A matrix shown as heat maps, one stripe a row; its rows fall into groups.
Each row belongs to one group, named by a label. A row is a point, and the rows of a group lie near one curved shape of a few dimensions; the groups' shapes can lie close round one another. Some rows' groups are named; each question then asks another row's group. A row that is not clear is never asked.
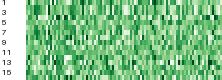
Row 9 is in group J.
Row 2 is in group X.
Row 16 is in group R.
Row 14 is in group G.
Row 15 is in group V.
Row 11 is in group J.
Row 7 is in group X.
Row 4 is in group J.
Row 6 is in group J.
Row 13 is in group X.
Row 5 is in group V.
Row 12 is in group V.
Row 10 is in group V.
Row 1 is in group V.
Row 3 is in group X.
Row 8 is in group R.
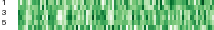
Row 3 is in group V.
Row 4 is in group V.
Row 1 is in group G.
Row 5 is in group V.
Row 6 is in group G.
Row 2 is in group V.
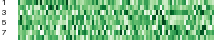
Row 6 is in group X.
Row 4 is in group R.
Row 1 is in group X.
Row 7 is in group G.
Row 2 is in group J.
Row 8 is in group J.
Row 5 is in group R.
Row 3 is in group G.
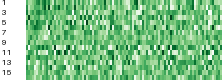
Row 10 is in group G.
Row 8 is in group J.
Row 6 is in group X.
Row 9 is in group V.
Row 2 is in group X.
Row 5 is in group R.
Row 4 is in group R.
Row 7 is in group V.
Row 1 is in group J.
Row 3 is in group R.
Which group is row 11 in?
J
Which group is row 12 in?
R
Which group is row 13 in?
G
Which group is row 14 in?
J
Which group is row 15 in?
V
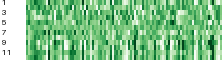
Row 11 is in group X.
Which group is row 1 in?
X
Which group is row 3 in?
G
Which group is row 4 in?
G
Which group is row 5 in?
R
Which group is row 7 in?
X
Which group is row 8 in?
J
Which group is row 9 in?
X
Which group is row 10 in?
X
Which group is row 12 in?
X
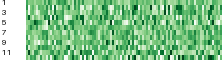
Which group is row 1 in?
J
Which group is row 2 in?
G
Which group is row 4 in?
V
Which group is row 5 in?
X
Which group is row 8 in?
G
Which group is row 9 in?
G
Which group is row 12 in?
X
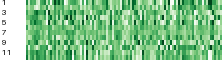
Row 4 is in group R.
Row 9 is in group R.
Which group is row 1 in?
X
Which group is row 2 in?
G
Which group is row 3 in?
X
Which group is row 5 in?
X
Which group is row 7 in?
J
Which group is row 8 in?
J
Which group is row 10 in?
G
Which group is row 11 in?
R
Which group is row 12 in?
R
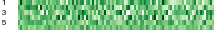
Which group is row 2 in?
X
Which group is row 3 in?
G
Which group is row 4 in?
R
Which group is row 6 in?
V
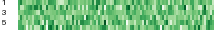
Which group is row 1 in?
V
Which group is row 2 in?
J
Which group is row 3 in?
J
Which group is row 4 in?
V
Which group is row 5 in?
G
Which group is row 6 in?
J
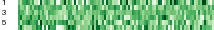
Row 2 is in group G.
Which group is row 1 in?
X
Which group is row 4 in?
R
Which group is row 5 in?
X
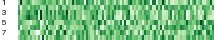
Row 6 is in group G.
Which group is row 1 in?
R
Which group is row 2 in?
G
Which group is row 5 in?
G
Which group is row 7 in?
J
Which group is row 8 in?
V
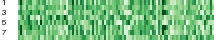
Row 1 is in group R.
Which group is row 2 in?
V
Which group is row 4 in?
J
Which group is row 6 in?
R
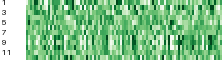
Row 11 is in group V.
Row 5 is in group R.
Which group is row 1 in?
J
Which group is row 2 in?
X
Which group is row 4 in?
V
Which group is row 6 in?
V
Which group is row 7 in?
G
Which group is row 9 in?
G
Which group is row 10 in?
X
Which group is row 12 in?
R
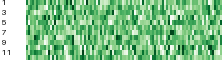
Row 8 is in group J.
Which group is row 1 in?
R
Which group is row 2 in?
J
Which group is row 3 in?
G
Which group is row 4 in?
X
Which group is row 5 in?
G
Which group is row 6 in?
V
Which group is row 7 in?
R
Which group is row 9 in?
J
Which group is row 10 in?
X
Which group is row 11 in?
X
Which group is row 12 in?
V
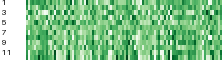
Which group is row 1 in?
R
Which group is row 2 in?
G
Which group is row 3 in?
J
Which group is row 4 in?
G
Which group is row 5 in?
J
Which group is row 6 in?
J
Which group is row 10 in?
G
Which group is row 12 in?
G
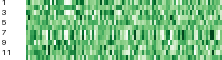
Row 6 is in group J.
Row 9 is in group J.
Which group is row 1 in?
V
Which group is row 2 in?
J
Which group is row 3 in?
V
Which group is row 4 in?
R
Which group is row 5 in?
G
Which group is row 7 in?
X
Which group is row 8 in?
X
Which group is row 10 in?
X
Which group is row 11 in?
X
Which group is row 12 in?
G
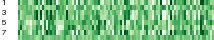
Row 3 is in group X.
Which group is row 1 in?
X
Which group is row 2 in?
V
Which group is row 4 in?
X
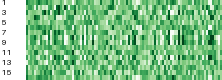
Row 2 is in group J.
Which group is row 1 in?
R
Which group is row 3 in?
X
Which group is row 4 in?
J
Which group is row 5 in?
V
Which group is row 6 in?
R
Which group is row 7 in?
X
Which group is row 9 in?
X
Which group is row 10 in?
J
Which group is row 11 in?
J
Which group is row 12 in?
X
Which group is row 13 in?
J
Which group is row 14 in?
G
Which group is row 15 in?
J
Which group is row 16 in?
R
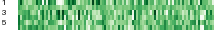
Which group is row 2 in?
V
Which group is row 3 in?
R
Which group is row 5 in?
V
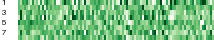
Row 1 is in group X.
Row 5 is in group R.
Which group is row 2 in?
V
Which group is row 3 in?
R
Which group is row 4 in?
V
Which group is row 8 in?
G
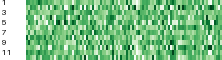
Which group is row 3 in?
V
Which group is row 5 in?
J
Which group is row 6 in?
G
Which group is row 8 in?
R
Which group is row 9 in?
R
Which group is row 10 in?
G
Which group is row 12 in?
G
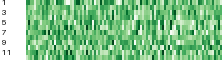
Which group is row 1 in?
V
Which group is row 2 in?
G
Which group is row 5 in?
R
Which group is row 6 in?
R
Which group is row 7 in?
X
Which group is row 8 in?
J
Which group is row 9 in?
G
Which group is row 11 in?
R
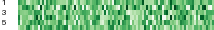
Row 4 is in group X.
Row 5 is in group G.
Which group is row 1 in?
V
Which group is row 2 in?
X
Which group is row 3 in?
G
